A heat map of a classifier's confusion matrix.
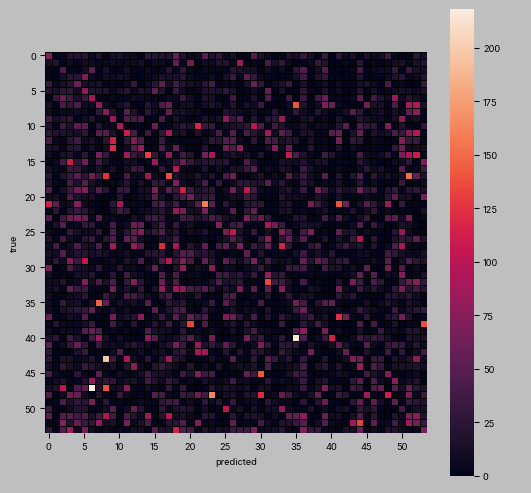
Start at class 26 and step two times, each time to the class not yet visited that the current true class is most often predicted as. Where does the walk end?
12
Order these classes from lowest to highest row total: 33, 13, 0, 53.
0, 13, 53, 33
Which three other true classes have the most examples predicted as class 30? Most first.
45, 48, 41
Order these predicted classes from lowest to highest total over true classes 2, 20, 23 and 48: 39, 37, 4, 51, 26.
37, 26, 39, 4, 51
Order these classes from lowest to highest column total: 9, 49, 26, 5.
49, 9, 26, 5
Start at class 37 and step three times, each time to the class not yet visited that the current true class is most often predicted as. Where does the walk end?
22
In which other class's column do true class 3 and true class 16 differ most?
18
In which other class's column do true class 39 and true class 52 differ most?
44
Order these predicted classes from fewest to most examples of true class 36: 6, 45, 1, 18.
1, 45, 18, 6
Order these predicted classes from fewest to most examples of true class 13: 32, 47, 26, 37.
47, 37, 26, 32
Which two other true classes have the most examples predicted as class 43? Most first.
52, 32
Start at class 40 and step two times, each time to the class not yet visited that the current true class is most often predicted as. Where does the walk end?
7
